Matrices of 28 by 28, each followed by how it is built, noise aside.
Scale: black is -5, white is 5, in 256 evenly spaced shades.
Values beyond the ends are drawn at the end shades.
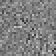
block diagonal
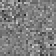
block diagonal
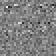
uneven rows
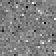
sparse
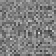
blocks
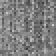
blocks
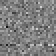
uneven rows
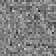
blocks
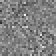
block diagonal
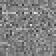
uneven rows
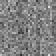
blocks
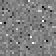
sparse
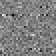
uneven rows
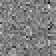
uneven columns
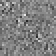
block diagonal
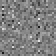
uneven columns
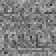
blocks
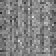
blocks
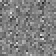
uneven columns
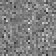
uneven columns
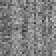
blocks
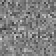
uneven rows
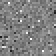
sparse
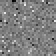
sparse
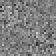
block diagonal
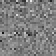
uneven rows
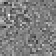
block diagonal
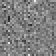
uneven columns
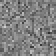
block diagonal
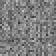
blocks
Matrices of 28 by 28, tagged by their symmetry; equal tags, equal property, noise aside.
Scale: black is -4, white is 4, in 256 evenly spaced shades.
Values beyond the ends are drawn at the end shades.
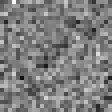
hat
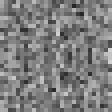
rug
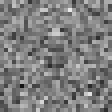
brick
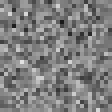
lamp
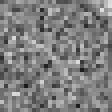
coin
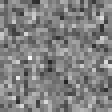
lamp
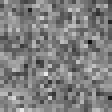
lamp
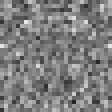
brick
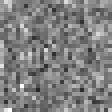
rug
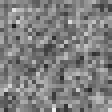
hat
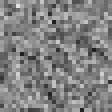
hat
